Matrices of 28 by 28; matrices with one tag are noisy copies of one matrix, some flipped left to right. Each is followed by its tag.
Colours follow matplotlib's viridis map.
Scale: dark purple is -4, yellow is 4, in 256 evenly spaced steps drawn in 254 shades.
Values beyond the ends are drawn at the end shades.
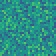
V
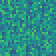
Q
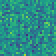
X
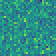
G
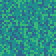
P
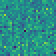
G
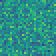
X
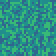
X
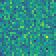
Q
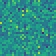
V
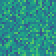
Q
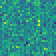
V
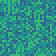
V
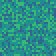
V
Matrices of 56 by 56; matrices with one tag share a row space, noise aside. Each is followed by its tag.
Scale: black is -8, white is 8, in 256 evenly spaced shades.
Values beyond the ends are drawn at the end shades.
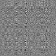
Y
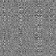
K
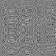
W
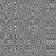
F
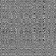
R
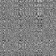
K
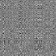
K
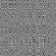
R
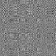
W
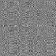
W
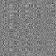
W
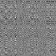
F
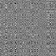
F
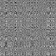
F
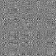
W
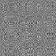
W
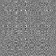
Y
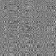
W
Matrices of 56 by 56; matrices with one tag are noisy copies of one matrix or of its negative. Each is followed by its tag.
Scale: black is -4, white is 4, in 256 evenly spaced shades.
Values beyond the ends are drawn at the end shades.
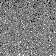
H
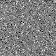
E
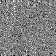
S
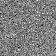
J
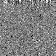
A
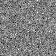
J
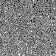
H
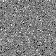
E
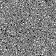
E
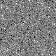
E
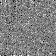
S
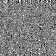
A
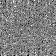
S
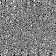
S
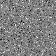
E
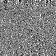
A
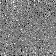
S
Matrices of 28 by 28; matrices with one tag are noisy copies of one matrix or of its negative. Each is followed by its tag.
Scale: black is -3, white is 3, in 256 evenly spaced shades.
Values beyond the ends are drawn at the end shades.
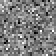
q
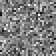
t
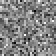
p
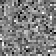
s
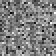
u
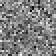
s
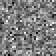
u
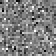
s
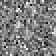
p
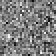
u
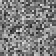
q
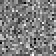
s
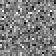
s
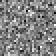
u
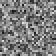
t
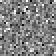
p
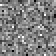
s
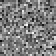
s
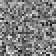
u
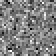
t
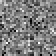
q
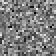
p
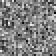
t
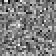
p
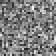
s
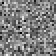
q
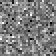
u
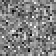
q
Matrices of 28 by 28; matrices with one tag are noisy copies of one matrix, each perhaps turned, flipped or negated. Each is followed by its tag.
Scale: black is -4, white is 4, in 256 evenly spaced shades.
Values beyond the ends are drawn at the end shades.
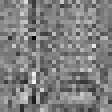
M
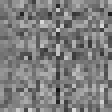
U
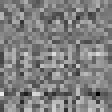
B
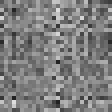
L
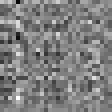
B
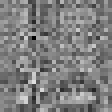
M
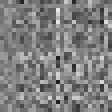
U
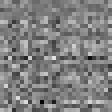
U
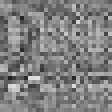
M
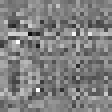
M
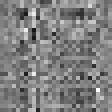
M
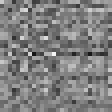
U
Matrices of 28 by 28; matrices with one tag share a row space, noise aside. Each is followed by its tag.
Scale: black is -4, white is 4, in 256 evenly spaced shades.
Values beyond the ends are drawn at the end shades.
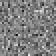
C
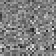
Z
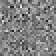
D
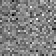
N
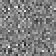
C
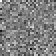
Z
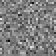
Z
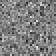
N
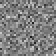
Z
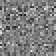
Z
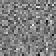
D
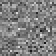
N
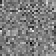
Z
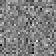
Z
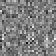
Z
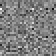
Z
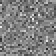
Z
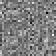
Z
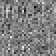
C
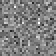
D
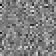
Z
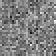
N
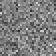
N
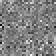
Z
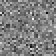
Z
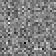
C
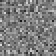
Z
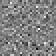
D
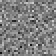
Z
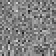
C
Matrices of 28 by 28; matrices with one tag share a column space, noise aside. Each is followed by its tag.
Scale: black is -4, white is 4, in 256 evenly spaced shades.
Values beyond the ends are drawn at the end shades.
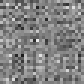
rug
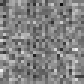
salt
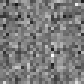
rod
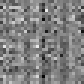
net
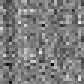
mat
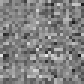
salt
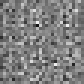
mat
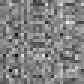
salt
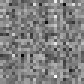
salt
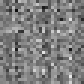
net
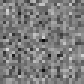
salt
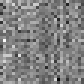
rug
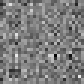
salt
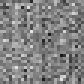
rug
